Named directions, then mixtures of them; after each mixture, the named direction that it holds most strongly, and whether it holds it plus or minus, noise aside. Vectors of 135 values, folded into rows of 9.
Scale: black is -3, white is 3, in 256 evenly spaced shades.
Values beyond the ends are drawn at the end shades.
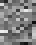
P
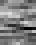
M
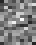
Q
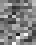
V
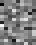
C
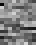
M, plus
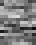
M, plus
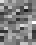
P, minus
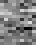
M, plus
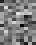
Q, plus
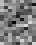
Q, minus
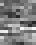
M, minus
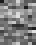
M, plus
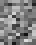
V, minus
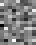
C, minus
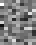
C, minus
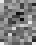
Q, minus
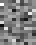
C, minus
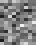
P, minus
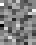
C, minus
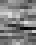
M, plus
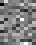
P, minus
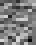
V, plus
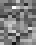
V, minus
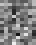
V, plus
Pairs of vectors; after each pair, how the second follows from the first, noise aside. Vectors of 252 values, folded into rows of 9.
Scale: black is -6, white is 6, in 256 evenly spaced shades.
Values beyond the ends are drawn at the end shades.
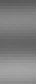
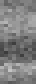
wrapped around, negated.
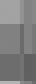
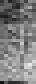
negated, scaled up.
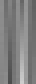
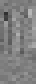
wrapped around, negated, partly zeroed.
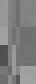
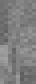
negated, shrunk.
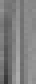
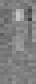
wrapped around, negated, partly zeroed.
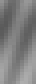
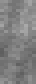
wrapped around, shrunk.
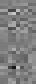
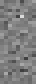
reversed, negated, partly zeroed.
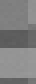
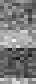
negated, scaled up.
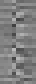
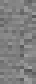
wrapped around, shrunk.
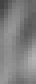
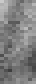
negated.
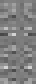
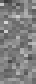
shuffled.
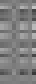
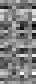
negated, scaled up.
